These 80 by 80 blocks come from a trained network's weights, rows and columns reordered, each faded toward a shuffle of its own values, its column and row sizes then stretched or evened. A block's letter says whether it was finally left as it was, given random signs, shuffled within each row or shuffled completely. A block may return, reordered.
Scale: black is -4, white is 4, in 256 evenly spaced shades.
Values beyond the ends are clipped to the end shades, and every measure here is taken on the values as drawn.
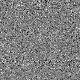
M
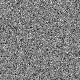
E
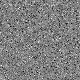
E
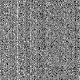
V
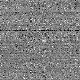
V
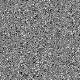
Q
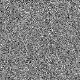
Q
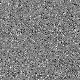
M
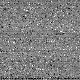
M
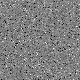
E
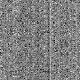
V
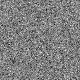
E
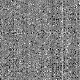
V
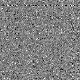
Q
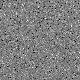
E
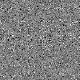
Q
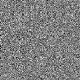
V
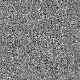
Q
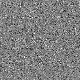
M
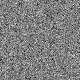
E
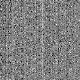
V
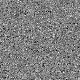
M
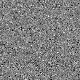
M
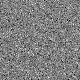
E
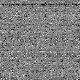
V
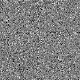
Q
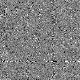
Q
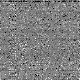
V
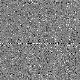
Q
